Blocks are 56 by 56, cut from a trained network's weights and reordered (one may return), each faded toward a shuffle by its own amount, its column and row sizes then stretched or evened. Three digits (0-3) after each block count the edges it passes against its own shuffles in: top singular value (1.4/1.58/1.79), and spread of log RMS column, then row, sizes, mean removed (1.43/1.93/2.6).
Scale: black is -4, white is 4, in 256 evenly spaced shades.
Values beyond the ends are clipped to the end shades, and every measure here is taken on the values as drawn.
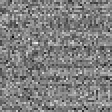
3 0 0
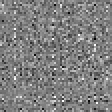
1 2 2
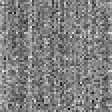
3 0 1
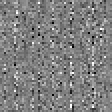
1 3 1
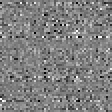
0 1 3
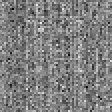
2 0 0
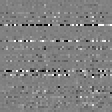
3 0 3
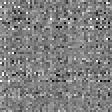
1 1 3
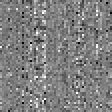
1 3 0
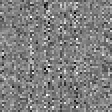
1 3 0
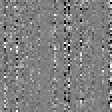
1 3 0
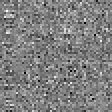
1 1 0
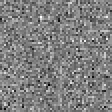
0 1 1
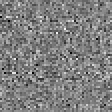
1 0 2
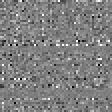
0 1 3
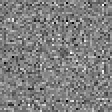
1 1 2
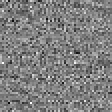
3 0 2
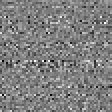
2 0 3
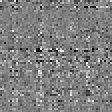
1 2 3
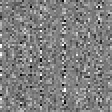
0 3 0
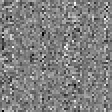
2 3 0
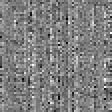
2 3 0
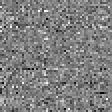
2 1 2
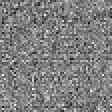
1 1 0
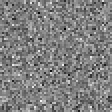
1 1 1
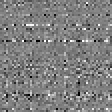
3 2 3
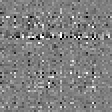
3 2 3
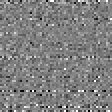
1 0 3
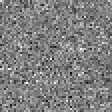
0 0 2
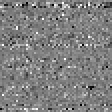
0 0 3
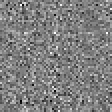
1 2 1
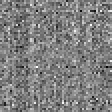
1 0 2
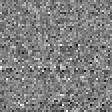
0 0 2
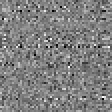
1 1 2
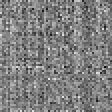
2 0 2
